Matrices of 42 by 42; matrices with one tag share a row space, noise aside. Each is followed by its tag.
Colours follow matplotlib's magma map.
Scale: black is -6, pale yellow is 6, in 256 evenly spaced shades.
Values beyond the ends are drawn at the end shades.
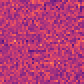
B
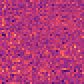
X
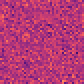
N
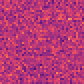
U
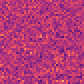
U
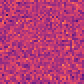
N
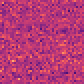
X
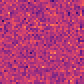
B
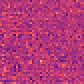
X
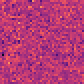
X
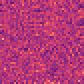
B
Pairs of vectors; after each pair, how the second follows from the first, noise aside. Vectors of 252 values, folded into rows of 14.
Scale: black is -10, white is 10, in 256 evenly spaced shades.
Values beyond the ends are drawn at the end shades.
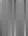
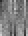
negated, scaled up.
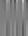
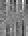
scaled up.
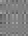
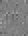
negated, partly zeroed.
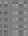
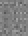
sign-scrambled.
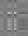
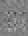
sign-scrambled.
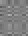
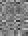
reversed, negated, scaled up.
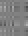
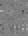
reversed, partly zeroed.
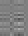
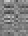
reversed, negated, scaled up.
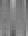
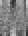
negated, scaled up.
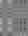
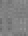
negated, shrunk.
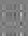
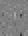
negated, partly zeroed.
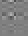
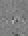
reversed, negated, partly zeroed.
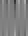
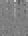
negated, partly zeroed.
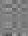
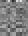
reversed, negated, scaled up.
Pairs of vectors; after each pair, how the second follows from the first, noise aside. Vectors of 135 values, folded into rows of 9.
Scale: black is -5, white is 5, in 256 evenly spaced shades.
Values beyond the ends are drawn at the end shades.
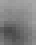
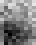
scaled up.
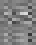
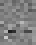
reversed, negated, partly zeroed.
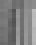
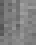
reversed, negated, shrunk.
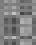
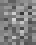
sign-scrambled.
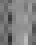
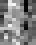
reversed, scaled up.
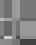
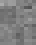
reversed, negated, shrunk.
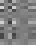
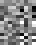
reversed, scaled up.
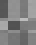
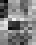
scaled up.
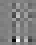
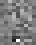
sign-scrambled.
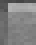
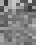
sign-scrambled.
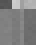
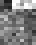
scaled up.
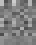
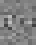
reversed, negated, partly zeroed.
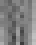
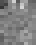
reversed, negated, partly zeroed.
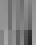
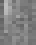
reversed, negated, shrunk.
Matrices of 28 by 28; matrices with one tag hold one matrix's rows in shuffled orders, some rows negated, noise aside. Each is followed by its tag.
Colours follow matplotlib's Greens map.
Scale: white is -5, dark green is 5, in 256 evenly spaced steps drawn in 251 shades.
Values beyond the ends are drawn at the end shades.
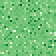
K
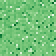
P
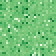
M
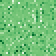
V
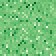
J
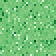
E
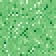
J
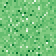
J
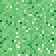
P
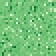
K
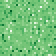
K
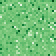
P
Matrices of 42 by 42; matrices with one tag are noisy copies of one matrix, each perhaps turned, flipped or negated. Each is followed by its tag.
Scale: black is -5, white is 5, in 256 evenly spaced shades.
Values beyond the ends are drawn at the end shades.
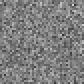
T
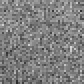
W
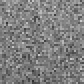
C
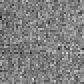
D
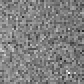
C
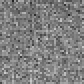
D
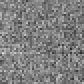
D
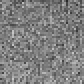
W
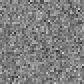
T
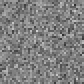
T
